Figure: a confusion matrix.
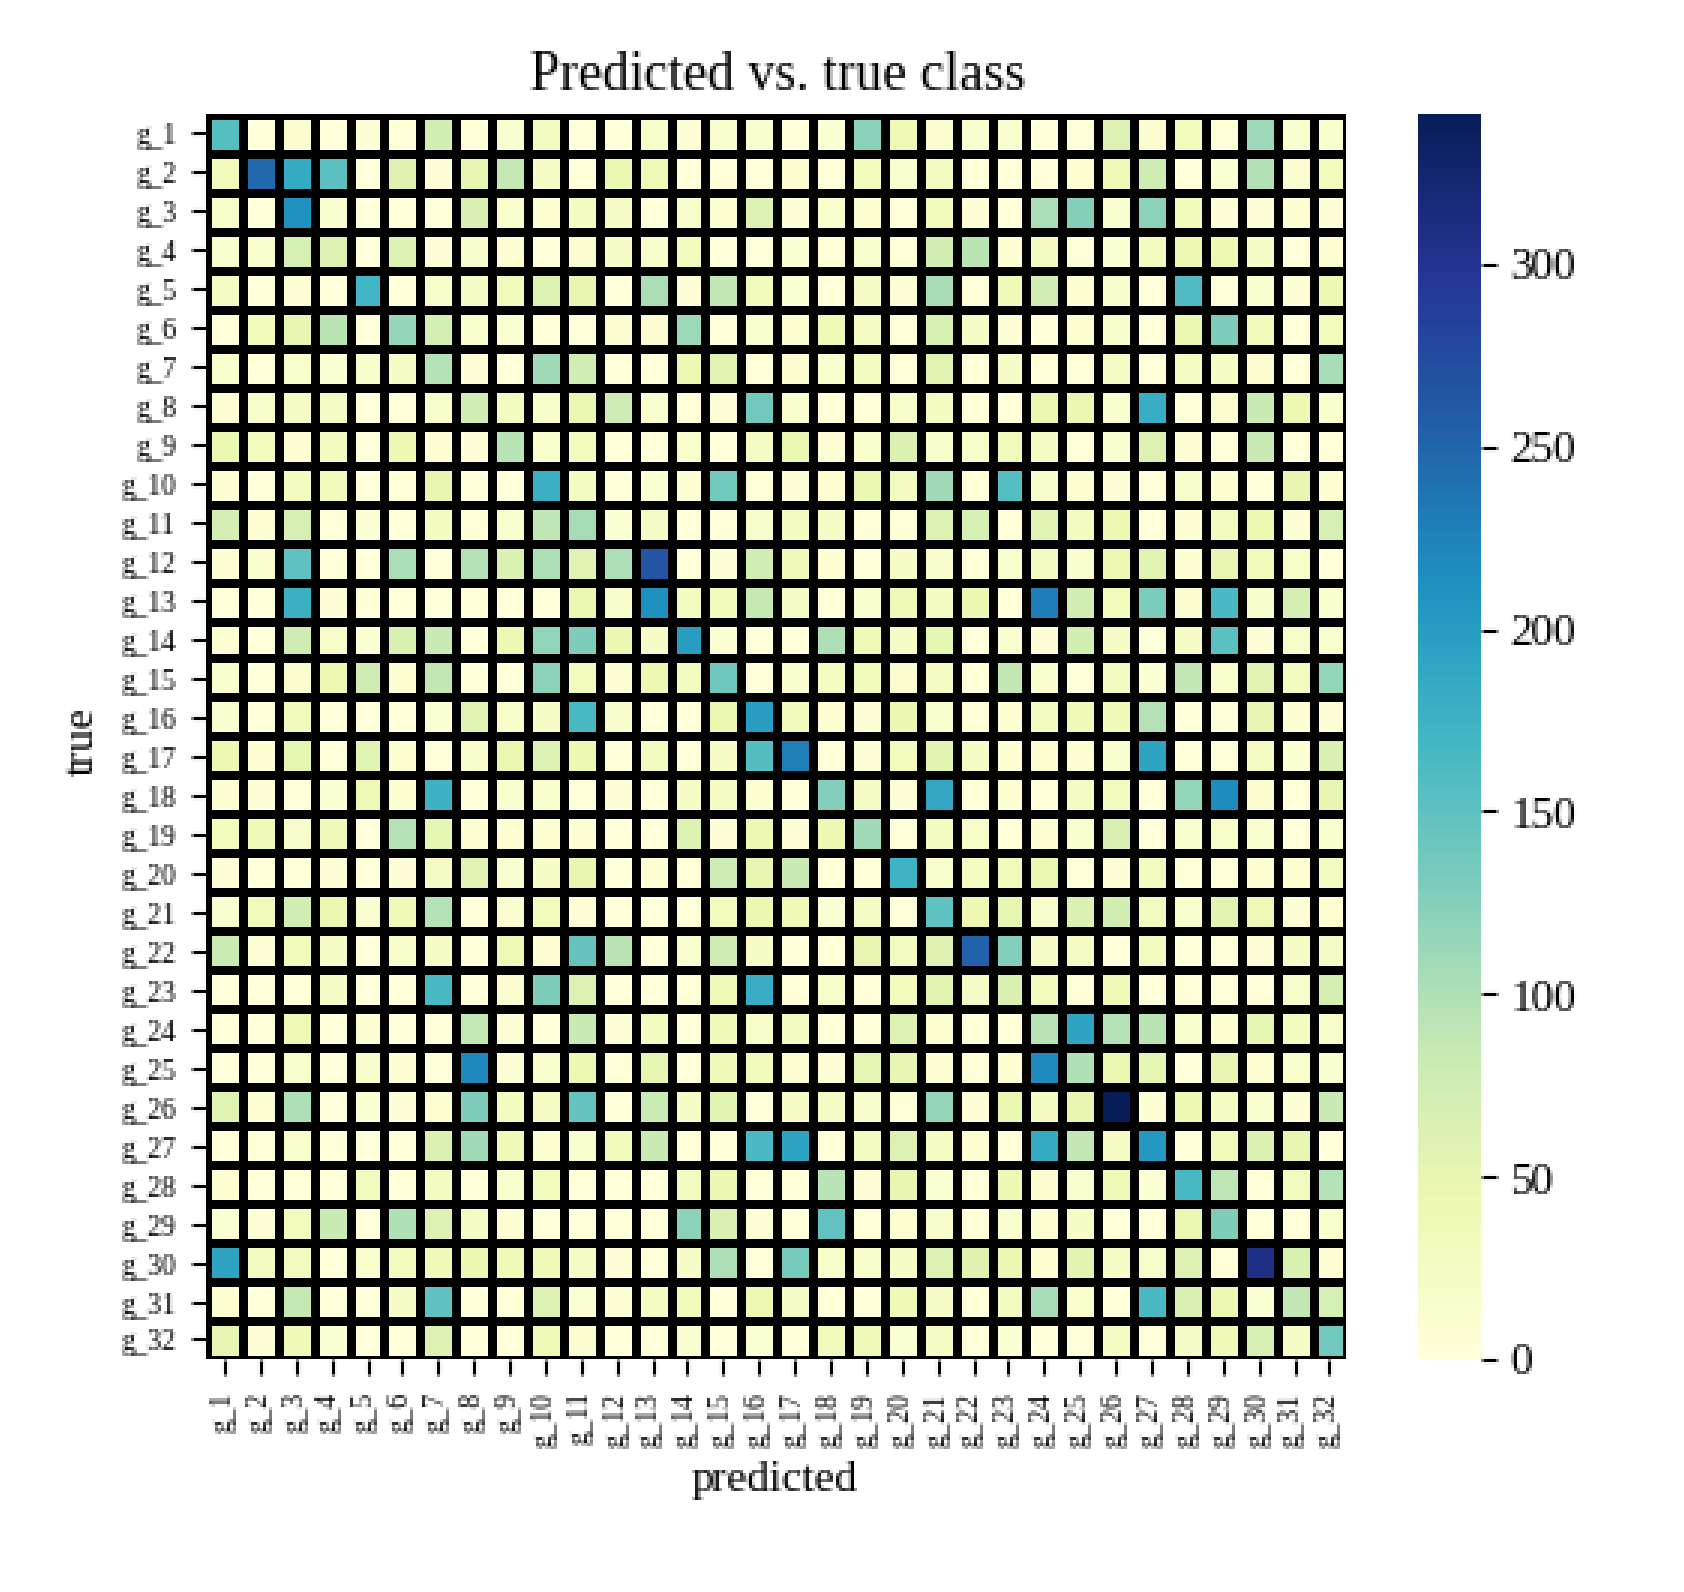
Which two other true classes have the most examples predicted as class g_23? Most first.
g_10, g_22
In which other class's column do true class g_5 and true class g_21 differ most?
g_28
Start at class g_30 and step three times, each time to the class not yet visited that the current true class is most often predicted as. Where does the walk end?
g_6
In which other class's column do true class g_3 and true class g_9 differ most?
g_25
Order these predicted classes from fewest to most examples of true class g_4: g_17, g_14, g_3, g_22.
g_17, g_14, g_3, g_22
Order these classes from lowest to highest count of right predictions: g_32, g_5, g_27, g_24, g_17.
g_24, g_32, g_5, g_27, g_17
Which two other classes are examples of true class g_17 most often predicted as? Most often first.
g_27, g_16
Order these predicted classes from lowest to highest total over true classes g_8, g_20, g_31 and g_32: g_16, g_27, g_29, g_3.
g_29, g_3, g_16, g_27
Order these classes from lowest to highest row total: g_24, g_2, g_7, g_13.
g_7, g_24, g_2, g_13
